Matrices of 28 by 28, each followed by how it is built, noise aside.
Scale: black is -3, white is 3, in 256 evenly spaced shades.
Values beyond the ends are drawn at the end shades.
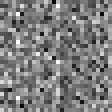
repeating rows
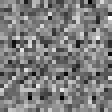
repeating columns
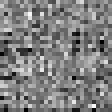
blocks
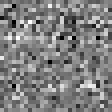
uneven rows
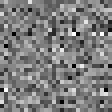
low rank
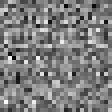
repeating columns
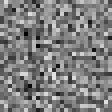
repeating rows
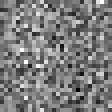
repeating rows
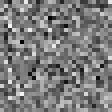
repeating rows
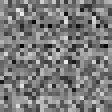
repeating columns
